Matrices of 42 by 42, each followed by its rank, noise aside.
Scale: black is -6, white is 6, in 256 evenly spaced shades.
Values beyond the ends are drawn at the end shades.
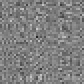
six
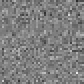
six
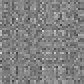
four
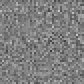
twelve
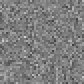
twelve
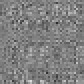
four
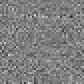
eight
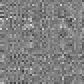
six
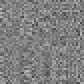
six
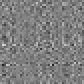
six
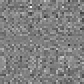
six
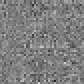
eight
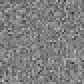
twelve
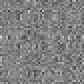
six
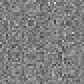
eight
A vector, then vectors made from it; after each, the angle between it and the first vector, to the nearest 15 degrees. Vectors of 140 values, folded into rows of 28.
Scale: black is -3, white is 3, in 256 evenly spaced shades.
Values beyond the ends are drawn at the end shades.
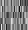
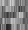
60 degrees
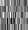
90 degrees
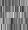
150 degrees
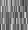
45 degrees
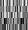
105 degrees
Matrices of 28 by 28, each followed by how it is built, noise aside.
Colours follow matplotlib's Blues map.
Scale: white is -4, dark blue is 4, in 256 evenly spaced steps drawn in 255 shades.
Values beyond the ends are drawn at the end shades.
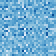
low rank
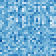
blocks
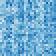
blocks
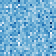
uneven columns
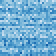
blocks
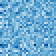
low rank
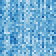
blocks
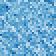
Toeplitz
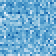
low rank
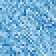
Toeplitz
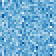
uneven columns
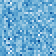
uneven columns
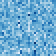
uneven columns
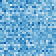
blocks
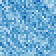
Toeplitz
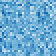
low rank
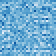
blocks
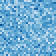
Toeplitz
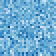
low rank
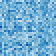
blocks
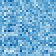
low rank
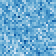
Toeplitz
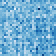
blocks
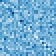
diagonal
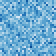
Toeplitz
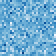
uneven columns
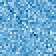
diagonal
